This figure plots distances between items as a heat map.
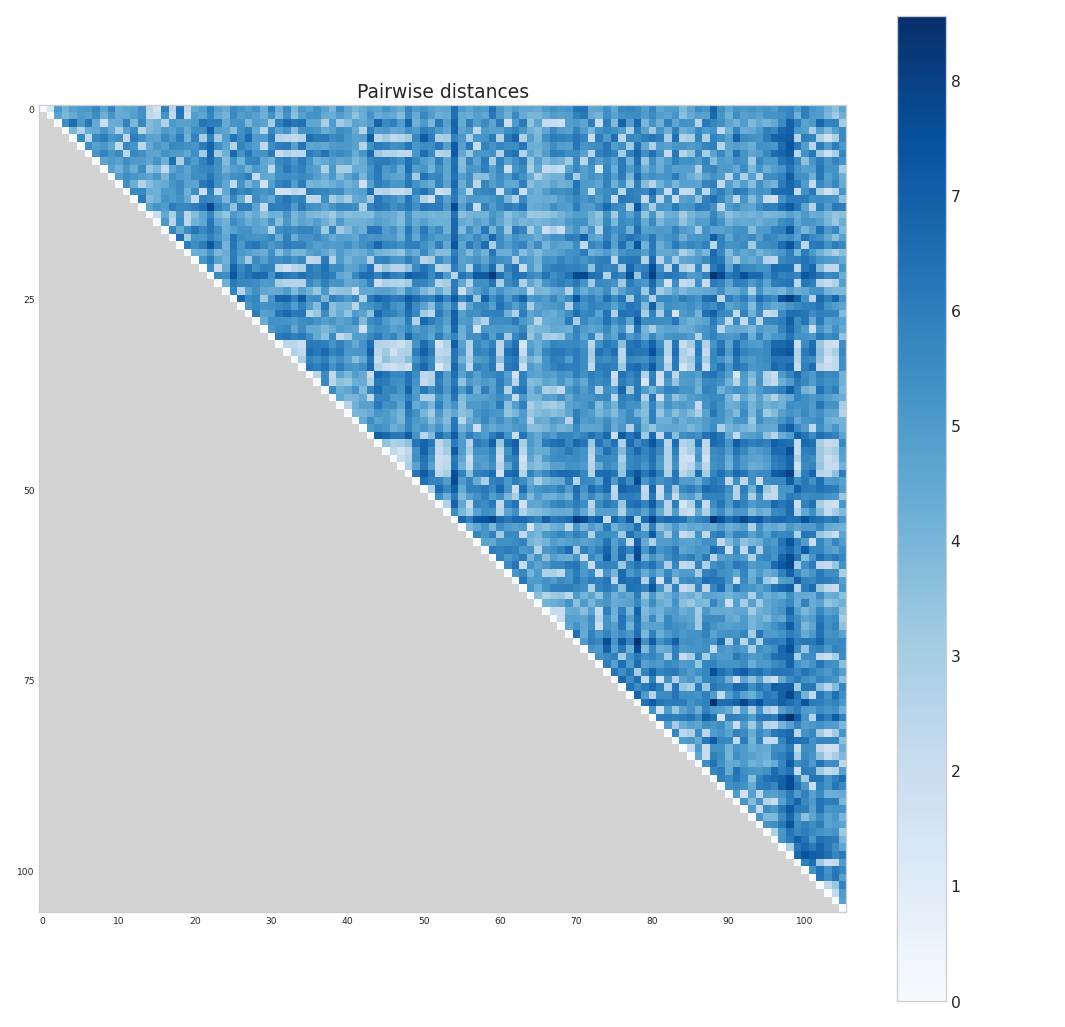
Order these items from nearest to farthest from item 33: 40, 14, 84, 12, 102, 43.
84, 102, 14, 40, 12, 43
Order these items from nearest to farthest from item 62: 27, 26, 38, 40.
38, 27, 40, 26
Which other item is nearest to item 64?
55
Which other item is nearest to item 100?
18
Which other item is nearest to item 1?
0
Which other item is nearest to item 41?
24
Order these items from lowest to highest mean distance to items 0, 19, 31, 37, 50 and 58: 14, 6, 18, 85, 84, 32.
14, 84, 85, 6, 32, 18
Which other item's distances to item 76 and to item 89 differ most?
80
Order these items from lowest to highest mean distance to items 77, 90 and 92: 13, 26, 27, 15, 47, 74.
13, 15, 47, 26, 27, 74
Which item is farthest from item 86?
98
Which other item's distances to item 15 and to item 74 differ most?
54
